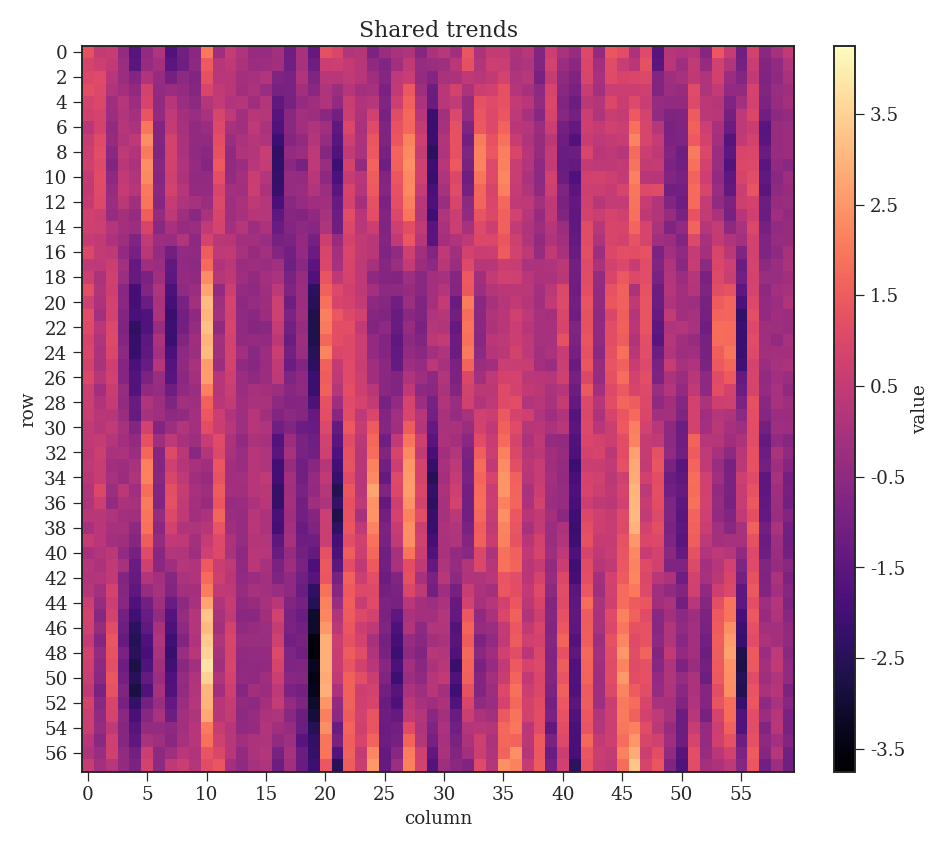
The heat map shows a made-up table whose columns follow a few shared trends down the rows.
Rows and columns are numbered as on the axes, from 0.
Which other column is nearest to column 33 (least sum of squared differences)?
51
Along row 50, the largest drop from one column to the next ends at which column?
55
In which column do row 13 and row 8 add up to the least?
29
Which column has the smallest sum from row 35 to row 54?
19
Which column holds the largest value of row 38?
46
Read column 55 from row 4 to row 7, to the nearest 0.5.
0 0.5 0.5 0.5
